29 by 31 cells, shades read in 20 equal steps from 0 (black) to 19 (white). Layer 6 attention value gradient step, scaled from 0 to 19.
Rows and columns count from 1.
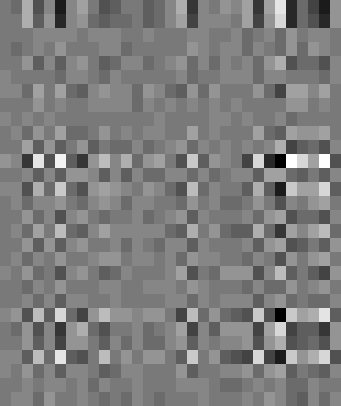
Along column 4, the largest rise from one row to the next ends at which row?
12
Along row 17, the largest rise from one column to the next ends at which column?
27
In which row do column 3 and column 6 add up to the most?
26
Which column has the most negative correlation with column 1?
19
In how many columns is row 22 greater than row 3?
8
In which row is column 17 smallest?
23
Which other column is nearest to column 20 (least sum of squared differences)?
2
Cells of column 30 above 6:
21
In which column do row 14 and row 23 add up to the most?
30
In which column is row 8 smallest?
13
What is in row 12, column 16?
9
